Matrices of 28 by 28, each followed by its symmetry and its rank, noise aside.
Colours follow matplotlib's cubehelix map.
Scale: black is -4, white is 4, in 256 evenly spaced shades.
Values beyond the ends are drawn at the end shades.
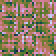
antisymmetric, rank four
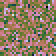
antisymmetric, rank six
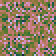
no symmetry, rank five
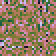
no symmetry, rank five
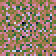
symmetric, rank four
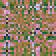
antisymmetric, rank four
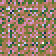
symmetric, rank four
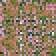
no symmetry, rank six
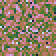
no symmetry, rank six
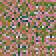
no symmetry, rank five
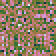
antisymmetric, rank six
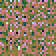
no symmetry, rank four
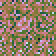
symmetric, rank five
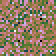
symmetric, rank six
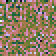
no symmetry, rank five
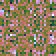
no symmetry, rank four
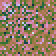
symmetric, rank five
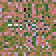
no symmetry, rank five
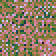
symmetric, rank four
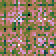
symmetric, rank five
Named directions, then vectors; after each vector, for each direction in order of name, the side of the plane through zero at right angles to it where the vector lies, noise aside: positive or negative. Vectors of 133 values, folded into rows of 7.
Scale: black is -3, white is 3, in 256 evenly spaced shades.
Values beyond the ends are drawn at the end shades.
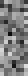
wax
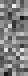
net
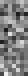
negative, negative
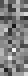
positive, positive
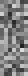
positive, positive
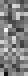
positive, positive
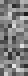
negative, negative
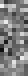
positive, negative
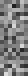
negative, negative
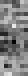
negative, negative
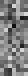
positive, positive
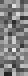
positive, positive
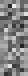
positive, positive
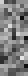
positive, negative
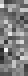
positive, negative
